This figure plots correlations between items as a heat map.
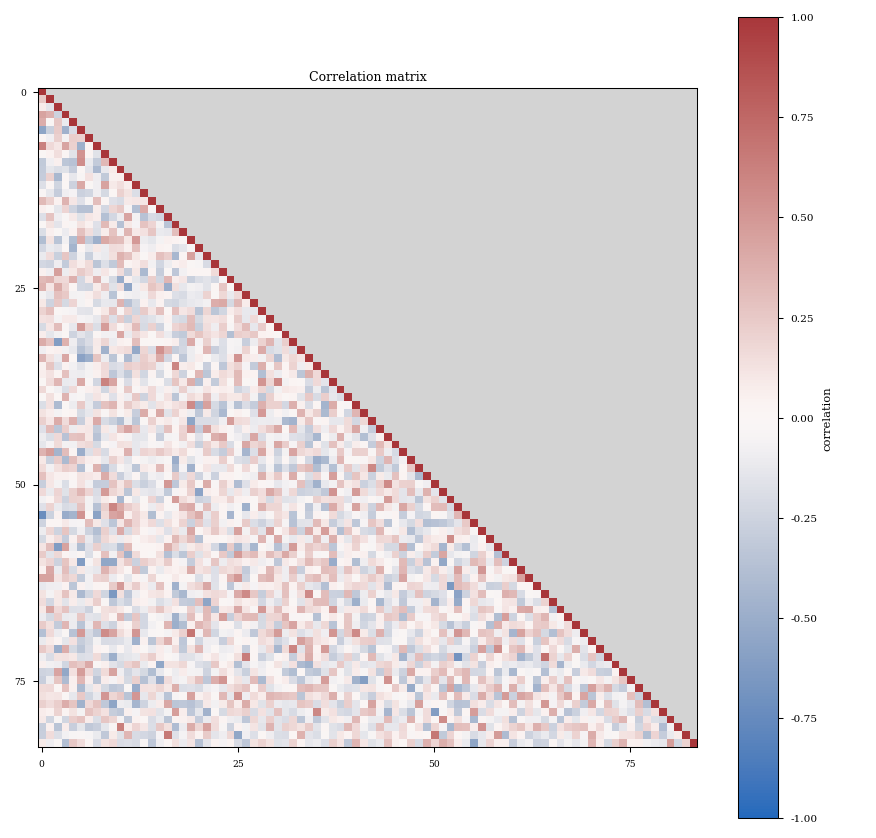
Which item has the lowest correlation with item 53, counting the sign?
72
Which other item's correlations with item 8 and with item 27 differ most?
69
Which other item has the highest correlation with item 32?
71
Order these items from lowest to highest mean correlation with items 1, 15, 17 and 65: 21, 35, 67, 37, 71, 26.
67, 21, 26, 37, 71, 35
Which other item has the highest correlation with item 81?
10
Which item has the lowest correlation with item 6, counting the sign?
34
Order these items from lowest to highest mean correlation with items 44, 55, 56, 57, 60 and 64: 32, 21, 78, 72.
32, 21, 78, 72
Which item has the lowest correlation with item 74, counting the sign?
3
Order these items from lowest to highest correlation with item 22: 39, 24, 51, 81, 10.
24, 39, 51, 81, 10
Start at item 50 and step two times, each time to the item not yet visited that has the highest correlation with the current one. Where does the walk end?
16
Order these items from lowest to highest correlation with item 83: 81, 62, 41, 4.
81, 62, 41, 4
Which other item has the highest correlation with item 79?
35
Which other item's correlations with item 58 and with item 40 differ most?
51
